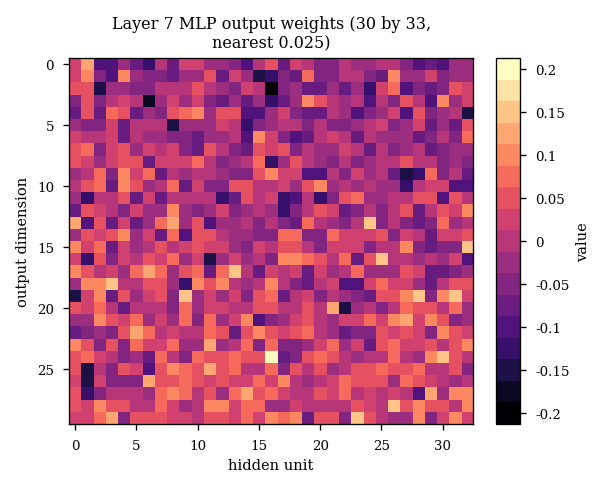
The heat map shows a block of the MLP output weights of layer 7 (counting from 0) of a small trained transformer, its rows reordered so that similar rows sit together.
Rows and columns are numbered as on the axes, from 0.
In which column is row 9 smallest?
27
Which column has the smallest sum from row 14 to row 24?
22
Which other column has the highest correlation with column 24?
2
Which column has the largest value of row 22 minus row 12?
17
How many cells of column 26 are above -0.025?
20
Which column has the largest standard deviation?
16
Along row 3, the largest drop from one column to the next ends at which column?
6
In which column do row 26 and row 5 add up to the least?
1
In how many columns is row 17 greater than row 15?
15
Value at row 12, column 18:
-0.05
